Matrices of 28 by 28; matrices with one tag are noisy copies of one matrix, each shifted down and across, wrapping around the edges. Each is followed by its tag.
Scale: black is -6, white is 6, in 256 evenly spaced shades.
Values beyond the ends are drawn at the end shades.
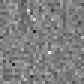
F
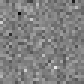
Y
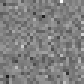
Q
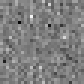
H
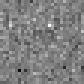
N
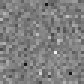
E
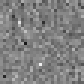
F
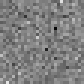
Y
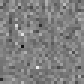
F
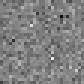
Q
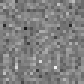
N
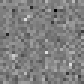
Q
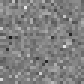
Q
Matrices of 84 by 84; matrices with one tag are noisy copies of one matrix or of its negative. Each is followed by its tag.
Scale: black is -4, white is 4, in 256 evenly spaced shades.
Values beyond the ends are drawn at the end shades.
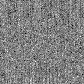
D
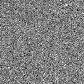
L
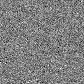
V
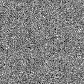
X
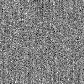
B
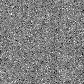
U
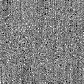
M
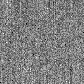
M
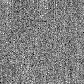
M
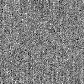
B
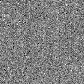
L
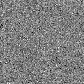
V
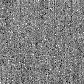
M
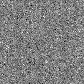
X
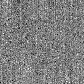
M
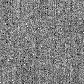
M
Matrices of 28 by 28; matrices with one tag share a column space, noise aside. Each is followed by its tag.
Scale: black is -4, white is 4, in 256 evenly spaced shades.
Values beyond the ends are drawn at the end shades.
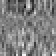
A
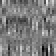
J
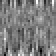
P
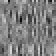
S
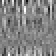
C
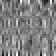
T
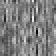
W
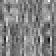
W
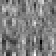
T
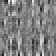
T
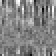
C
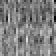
W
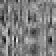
W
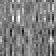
W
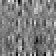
T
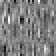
S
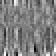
P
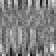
P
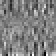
A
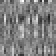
S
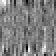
P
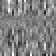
A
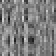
W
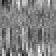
P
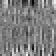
P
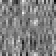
T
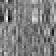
W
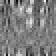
C
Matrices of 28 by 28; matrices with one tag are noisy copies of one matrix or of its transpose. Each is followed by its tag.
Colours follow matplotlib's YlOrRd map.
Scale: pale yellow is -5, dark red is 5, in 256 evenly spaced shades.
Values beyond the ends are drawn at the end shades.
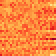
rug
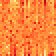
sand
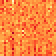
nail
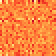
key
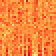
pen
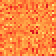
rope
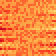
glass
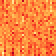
nail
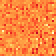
rope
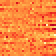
pen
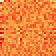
key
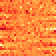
glass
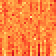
rug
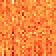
nail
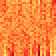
rug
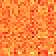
rope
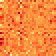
key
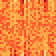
sand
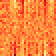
sand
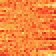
rug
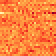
nail
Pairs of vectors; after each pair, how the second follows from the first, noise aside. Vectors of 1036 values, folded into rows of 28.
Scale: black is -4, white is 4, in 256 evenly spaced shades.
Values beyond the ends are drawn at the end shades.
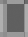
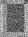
copied.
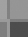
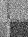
copied.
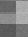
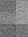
shrunk.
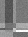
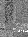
partly zeroed.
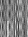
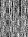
reversed, negated.
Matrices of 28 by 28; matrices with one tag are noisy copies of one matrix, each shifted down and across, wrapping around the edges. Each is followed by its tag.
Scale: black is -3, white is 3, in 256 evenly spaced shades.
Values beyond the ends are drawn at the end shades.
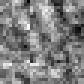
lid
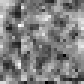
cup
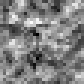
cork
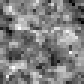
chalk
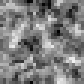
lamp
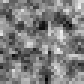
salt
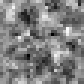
lamp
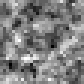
cork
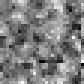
cup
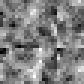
cup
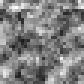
cork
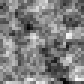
chalk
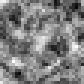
lamp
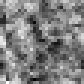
lid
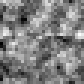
cork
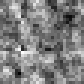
lid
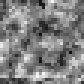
cork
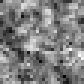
chalk
